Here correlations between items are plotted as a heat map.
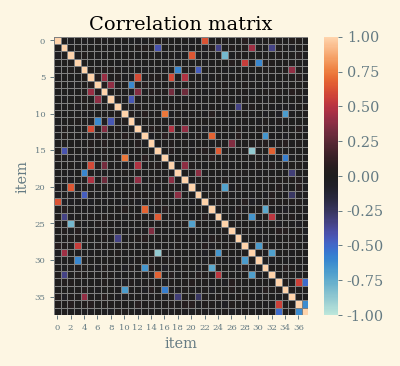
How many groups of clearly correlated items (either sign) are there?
12
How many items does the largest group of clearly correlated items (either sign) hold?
5
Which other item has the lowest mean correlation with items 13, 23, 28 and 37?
31
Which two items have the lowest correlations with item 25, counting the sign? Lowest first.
2, 20
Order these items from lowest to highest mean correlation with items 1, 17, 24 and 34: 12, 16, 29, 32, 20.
16, 29, 20, 32, 12
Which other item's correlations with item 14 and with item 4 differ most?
18
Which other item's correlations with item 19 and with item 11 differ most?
6
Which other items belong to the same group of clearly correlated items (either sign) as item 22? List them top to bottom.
0
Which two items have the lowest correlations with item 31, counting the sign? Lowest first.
23, 13
